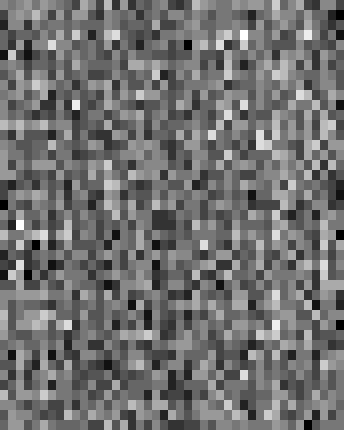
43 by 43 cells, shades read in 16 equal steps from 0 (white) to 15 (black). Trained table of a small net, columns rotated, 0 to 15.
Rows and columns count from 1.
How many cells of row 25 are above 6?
33
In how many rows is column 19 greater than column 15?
23
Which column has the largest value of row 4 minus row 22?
43
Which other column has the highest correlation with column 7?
28
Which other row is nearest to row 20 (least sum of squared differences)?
2
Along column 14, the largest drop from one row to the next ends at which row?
30
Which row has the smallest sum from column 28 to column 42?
4
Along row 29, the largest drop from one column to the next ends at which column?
41
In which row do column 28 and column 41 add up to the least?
13
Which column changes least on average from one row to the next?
11
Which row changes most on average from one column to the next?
25
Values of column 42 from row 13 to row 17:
3 7 6 10 4
